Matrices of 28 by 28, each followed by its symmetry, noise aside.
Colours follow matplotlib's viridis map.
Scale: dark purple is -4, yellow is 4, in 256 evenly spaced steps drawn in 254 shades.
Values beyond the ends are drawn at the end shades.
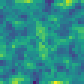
same after a half turn.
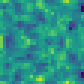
mirrored top to bottom.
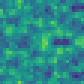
mirrored top to bottom.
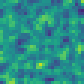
antisymmetric.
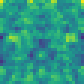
mirrored left to right.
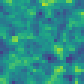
antisymmetric.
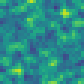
same after a half turn.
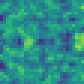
mirrored top to bottom.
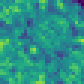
symmetric across the other diagonal.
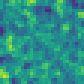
antisymmetric.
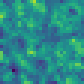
symmetric across the other diagonal.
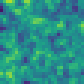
antisymmetric.
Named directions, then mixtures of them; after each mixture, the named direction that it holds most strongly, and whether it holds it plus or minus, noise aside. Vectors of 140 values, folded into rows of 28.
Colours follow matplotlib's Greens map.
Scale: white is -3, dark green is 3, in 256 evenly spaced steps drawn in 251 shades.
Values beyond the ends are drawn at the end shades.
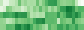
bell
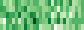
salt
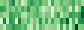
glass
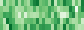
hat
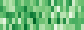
salt, plus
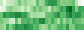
bell, plus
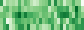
hat, minus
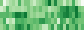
bell, plus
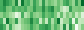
glass, minus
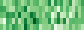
salt, plus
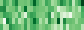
salt, plus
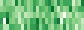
hat, plus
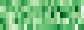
glass, minus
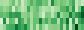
glass, plus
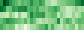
bell, minus
